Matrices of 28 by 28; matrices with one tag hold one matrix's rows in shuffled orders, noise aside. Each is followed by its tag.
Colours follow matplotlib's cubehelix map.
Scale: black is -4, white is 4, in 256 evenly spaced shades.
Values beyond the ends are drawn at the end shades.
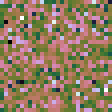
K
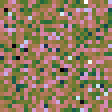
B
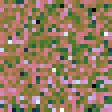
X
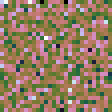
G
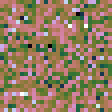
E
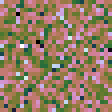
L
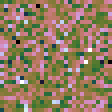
L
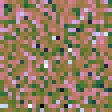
G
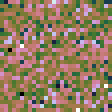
K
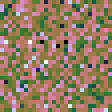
G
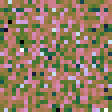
K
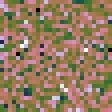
L
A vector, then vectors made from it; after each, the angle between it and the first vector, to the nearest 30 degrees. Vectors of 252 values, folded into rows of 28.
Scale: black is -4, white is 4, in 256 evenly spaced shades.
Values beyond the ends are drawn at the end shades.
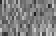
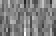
90 degrees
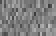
30 degrees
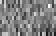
150 degrees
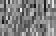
60 degrees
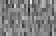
90 degrees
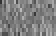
30 degrees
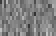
30 degrees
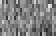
150 degrees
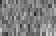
30 degrees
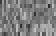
30 degrees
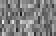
120 degrees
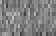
120 degrees
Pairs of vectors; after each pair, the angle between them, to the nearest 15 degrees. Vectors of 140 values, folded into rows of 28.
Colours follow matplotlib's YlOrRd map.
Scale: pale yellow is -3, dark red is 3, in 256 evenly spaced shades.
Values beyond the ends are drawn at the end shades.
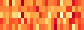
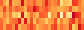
30 degrees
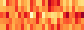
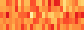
30 degrees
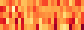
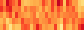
75 degrees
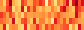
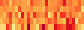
105 degrees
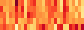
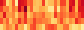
120 degrees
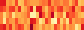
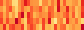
75 degrees
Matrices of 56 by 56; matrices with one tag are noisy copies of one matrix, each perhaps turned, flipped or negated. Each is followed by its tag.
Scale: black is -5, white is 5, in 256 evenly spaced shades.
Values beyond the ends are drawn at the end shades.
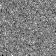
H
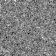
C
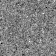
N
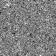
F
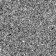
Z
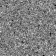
H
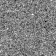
Z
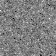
C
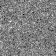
Z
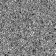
H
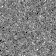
C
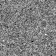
Z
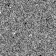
F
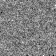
H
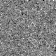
H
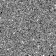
H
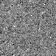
N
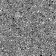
C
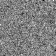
H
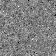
C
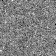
H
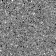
H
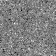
Z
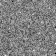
H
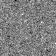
F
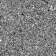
F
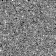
H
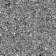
F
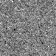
N
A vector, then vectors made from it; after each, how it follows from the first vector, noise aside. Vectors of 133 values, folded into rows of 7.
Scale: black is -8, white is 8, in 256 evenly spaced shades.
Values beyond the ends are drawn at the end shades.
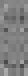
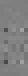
partly zeroed.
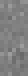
wrapped around, negated, shrunk.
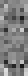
scaled up.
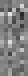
wrapped around, negated, scaled up.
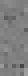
partly zeroed.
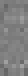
negated, shrunk.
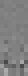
partly zeroed.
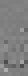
partly zeroed.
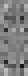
scaled up.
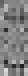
scaled up.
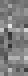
wrapped around, negated, scaled up.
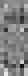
scaled up.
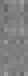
wrapped around, negated, shrunk.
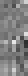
wrapped around, negated, scaled up.
